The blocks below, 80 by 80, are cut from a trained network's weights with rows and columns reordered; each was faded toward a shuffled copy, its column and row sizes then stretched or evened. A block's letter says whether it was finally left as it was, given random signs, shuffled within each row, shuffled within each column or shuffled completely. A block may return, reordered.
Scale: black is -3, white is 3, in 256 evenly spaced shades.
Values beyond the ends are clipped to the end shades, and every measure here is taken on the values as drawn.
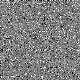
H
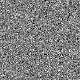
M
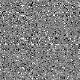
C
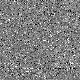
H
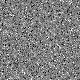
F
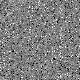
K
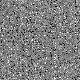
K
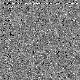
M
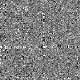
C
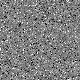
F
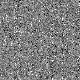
K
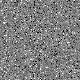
K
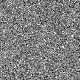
F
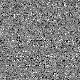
H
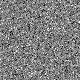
F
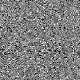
C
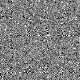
M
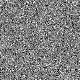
H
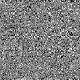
C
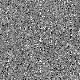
K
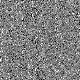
K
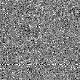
C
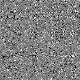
M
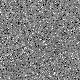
F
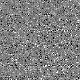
C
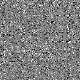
M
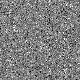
K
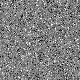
F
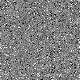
K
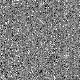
K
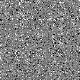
M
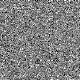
M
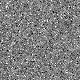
F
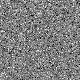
F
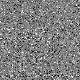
M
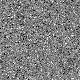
F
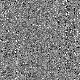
K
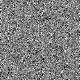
K
